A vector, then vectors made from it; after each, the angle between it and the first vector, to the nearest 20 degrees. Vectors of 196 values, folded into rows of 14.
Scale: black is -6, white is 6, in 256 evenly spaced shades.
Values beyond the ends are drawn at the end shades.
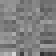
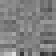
20 degrees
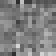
120 degrees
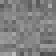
40 degrees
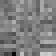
160 degrees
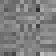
140 degrees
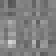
80 degrees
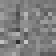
60 degrees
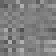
100 degrees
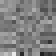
20 degrees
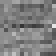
60 degrees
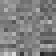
20 degrees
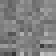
160 degrees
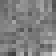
140 degrees
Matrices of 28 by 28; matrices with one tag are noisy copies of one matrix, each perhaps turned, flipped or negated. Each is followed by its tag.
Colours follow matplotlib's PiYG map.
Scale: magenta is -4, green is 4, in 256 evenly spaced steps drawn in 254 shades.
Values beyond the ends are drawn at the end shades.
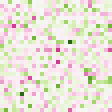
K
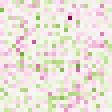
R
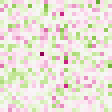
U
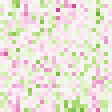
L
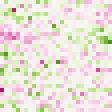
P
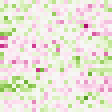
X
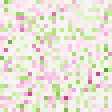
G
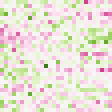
P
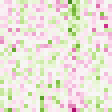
P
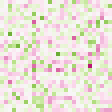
R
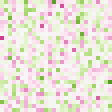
K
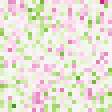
P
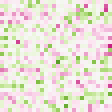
L
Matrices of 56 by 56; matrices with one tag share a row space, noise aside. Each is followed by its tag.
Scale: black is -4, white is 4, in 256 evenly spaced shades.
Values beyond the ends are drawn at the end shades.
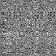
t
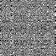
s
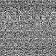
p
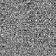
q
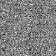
q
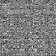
t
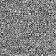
q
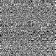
s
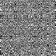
s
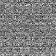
p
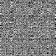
s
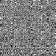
s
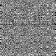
s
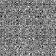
p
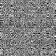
s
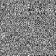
q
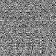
p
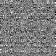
s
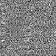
q
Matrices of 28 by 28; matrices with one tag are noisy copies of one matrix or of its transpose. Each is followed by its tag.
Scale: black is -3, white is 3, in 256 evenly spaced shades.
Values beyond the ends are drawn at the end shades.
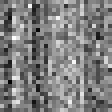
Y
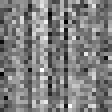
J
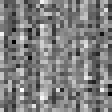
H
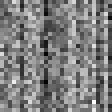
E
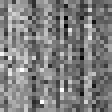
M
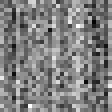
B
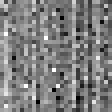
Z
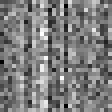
J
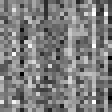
E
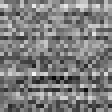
Z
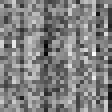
E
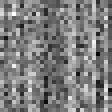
E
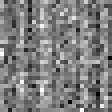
H
